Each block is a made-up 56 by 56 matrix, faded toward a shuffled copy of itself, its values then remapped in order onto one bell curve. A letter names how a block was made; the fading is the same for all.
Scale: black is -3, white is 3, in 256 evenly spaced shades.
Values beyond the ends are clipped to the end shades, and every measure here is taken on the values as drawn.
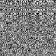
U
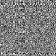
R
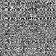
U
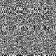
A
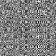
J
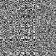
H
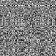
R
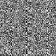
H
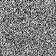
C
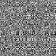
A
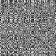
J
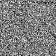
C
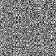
H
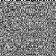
U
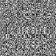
H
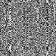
H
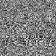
A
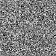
C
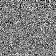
C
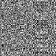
A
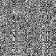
H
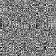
A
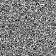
C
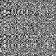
U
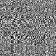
A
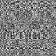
R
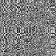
J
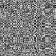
U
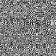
U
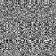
R
